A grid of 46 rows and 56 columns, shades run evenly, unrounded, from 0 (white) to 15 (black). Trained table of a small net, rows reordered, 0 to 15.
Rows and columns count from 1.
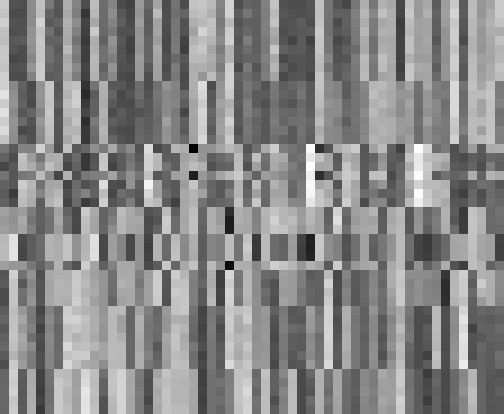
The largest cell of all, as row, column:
17, 22
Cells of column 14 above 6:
26
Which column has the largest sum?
34
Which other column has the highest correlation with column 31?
50
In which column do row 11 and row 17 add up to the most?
10
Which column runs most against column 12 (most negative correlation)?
11
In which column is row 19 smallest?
35
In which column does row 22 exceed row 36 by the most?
52
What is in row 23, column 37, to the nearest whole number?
4
